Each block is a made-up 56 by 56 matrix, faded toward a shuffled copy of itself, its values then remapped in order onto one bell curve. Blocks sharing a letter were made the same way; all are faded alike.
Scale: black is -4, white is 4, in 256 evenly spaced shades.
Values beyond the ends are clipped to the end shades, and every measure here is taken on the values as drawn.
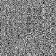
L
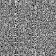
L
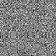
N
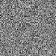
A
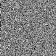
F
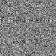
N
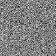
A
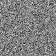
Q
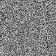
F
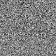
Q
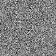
F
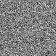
Q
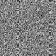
L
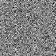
L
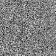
F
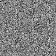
F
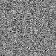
A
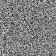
F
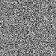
A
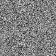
F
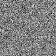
A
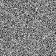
Q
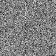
F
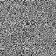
A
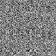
L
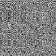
N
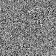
Q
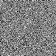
Q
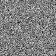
Q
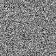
F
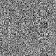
A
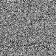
Q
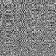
N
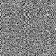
N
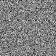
Q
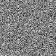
L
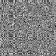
N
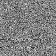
Q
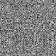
A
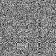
A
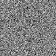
A
